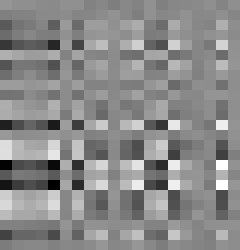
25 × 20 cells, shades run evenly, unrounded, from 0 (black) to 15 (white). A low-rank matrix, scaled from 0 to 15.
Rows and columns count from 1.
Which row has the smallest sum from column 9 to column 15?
16
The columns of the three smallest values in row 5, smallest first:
5, 1, 7
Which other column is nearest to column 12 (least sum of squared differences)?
15
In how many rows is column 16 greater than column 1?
14
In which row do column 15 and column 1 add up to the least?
17
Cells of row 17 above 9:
8
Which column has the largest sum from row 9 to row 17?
20
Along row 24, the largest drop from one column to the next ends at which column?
13
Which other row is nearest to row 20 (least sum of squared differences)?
21
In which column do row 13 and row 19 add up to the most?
19
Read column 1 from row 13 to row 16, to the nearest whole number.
2 9 13 13
